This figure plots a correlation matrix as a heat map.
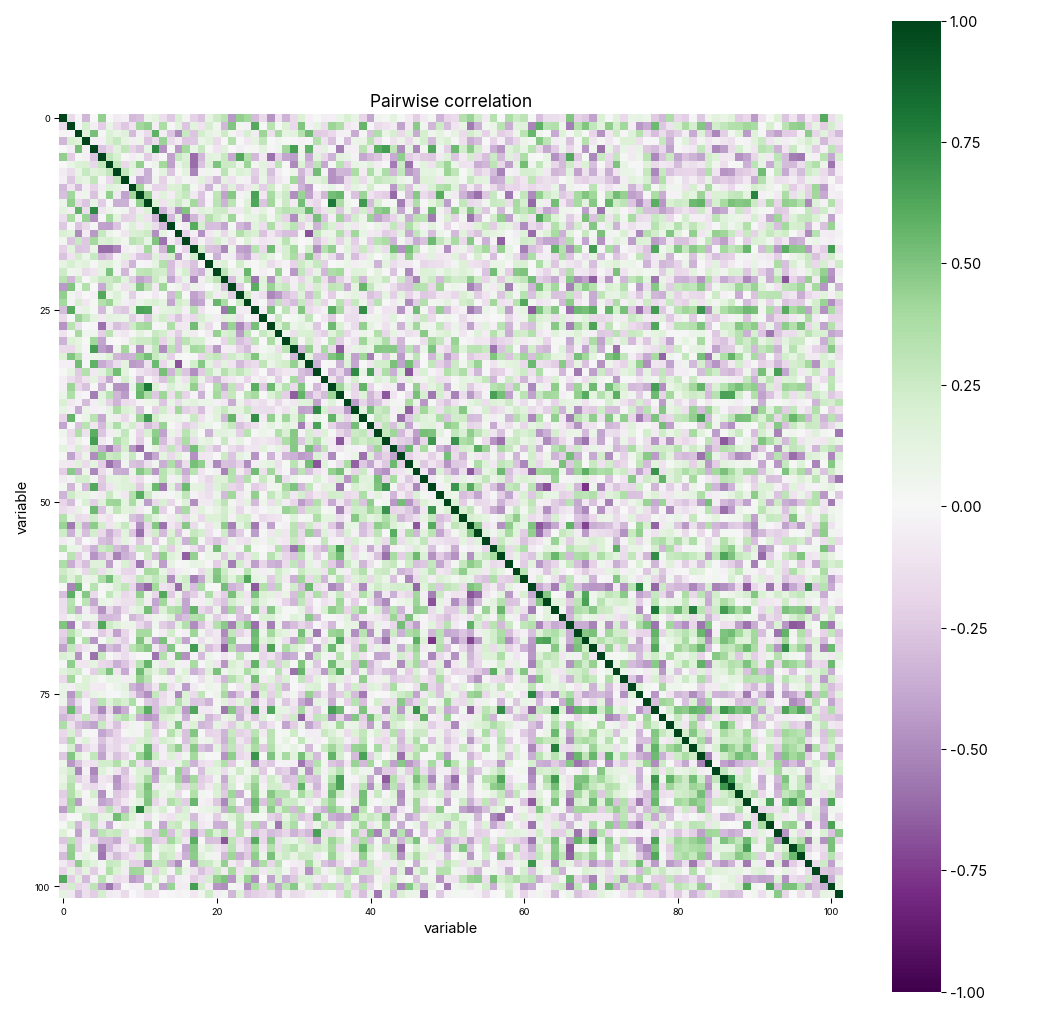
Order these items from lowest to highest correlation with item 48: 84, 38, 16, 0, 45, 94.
94, 45, 0, 38, 84, 16
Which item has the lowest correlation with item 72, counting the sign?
30
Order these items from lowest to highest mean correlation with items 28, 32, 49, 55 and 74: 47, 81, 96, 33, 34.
33, 34, 81, 96, 47
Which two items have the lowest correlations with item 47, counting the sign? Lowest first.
101, 37
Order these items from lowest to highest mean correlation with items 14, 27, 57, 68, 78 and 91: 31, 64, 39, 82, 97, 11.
97, 31, 11, 39, 82, 64
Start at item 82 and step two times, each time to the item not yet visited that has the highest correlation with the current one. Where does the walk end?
77
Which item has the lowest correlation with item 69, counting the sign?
21
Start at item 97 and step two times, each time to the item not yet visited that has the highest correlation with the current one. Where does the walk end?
75
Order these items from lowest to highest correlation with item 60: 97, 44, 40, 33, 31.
40, 44, 97, 33, 31
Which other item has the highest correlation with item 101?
93
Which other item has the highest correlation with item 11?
35
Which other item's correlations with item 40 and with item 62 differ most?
31
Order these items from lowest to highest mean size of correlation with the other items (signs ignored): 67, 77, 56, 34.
34, 56, 67, 77
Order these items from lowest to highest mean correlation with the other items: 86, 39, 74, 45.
45, 74, 86, 39
